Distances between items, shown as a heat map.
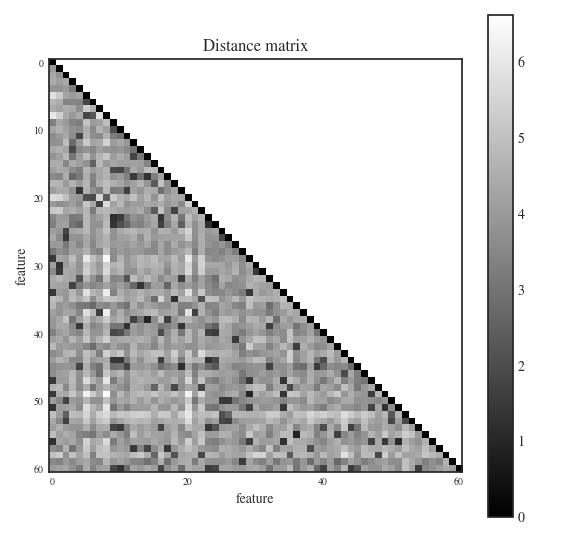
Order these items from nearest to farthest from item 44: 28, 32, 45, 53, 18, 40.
40, 45, 32, 28, 53, 18
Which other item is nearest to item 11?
39
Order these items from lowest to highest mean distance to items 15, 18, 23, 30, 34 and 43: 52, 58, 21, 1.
1, 21, 58, 52
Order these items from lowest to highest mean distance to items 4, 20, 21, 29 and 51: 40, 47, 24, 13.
47, 24, 40, 13
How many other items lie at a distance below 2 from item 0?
6
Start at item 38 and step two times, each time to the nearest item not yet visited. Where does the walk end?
17
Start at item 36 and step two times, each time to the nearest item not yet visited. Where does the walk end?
42
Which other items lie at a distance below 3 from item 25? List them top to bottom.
2, 26, 50, 52, 53
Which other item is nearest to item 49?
29
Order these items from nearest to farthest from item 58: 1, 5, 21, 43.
21, 5, 1, 43
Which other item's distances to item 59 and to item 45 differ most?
19
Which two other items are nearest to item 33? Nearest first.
13, 3
